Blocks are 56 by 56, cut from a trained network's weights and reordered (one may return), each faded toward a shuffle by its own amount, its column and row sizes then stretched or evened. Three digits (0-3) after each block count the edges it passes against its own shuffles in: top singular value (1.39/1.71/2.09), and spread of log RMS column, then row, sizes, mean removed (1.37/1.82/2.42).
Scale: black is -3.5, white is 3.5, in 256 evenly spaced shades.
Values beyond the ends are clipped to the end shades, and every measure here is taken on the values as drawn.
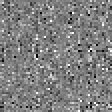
1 2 1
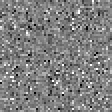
0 1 1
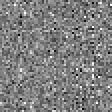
1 2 0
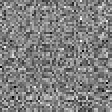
3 0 1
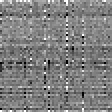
3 3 2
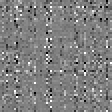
2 3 2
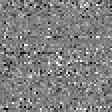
0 1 3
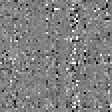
1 3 2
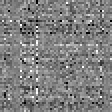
1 3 2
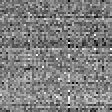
2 2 1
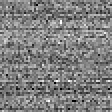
2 0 1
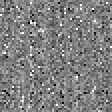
0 2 0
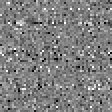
0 1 2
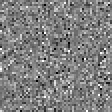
0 2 0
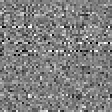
2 0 3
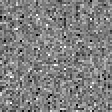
0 2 1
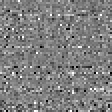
0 1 3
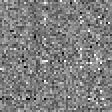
0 1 1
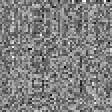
2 1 0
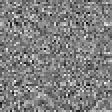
2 1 1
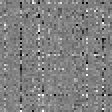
1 3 2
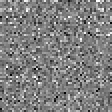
2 2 2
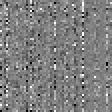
1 3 1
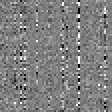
3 3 0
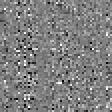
0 3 1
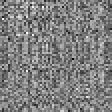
3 1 0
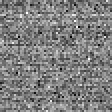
1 0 1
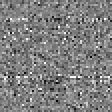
1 1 2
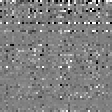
2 2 3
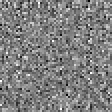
1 2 0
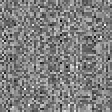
3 1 0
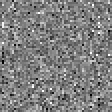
1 2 0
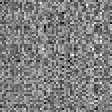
3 2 0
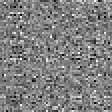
2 2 2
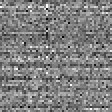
2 1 2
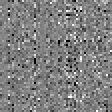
2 3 1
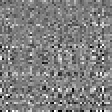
3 3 3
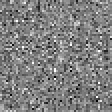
1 2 0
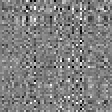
3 3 2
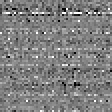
2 2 3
